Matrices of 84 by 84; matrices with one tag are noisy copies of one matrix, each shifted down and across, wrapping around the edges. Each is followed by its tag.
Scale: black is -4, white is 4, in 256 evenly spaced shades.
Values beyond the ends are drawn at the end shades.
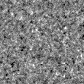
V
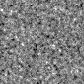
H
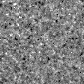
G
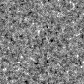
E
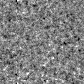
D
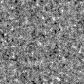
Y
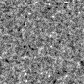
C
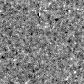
D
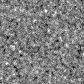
H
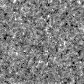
V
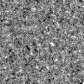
Y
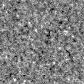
H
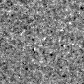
D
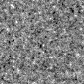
Y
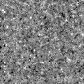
Y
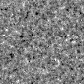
E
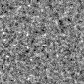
C
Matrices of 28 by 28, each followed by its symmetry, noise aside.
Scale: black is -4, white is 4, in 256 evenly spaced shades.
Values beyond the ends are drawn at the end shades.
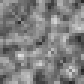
symmetric.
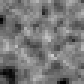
symmetric across the other diagonal.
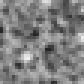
symmetric across the other diagonal.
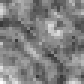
symmetric across the other diagonal.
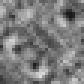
symmetric across the other diagonal.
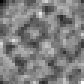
symmetric.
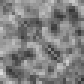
symmetric.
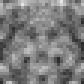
mirrored left to right.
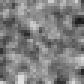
antisymmetric.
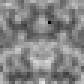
mirrored left to right.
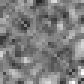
symmetric.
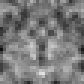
mirrored left to right.
